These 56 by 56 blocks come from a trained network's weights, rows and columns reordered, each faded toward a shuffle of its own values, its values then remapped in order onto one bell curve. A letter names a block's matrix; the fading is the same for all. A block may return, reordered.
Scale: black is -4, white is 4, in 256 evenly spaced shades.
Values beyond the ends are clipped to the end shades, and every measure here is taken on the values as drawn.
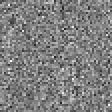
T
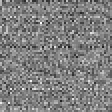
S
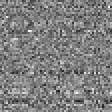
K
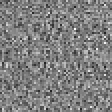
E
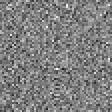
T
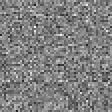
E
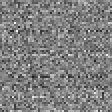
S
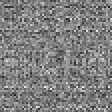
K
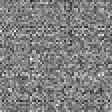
S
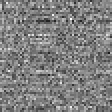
S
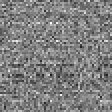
S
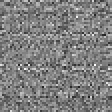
K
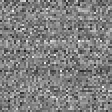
K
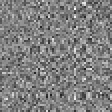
E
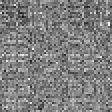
K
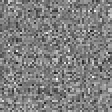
E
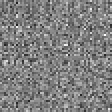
E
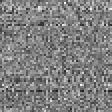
K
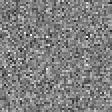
T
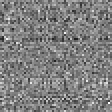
S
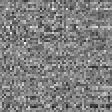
S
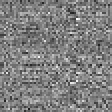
K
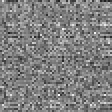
S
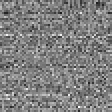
K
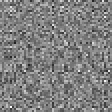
E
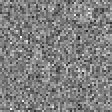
T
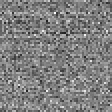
S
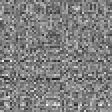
K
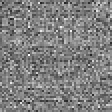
S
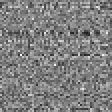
K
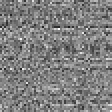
K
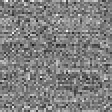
K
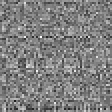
K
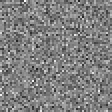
T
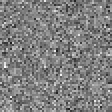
T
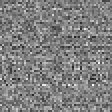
K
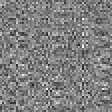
E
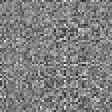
E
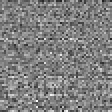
K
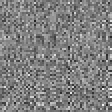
E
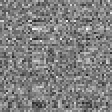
K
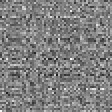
K
